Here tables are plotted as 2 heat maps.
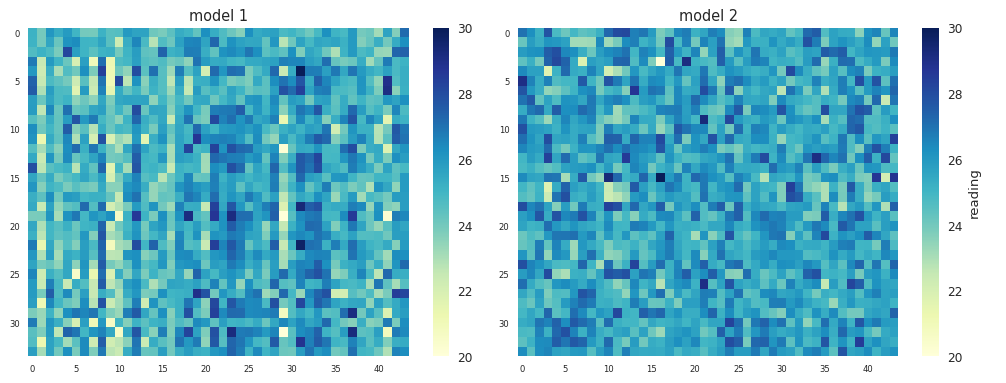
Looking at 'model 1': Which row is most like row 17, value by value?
1
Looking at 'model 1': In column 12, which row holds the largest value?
19
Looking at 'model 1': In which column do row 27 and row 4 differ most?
31
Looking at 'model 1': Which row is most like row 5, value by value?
6
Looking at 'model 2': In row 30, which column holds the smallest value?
33
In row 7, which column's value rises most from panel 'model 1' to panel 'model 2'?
1
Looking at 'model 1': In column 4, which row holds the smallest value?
26
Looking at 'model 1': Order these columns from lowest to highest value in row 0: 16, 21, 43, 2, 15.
15, 16, 21, 2, 43
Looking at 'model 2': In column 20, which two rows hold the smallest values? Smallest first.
21, 1
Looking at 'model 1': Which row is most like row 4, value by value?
22
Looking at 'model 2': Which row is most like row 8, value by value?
19
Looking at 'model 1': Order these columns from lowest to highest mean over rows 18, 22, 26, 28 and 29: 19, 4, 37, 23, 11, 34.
4, 11, 19, 34, 37, 23
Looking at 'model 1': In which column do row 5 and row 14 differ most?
23
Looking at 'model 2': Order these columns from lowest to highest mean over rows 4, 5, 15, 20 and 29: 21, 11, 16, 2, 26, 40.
40, 2, 26, 11, 21, 16
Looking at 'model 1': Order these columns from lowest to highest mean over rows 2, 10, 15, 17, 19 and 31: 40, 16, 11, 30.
16, 40, 30, 11
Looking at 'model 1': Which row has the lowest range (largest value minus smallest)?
7
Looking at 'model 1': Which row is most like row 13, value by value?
8
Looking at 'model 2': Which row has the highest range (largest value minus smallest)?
3
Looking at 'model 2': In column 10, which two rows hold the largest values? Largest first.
15, 18
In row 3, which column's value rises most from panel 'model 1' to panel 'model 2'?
5
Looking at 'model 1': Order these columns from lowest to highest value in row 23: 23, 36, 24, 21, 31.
36, 31, 21, 24, 23
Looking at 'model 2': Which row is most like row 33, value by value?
20
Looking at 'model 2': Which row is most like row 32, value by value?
30
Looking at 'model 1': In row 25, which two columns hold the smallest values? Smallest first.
5, 7
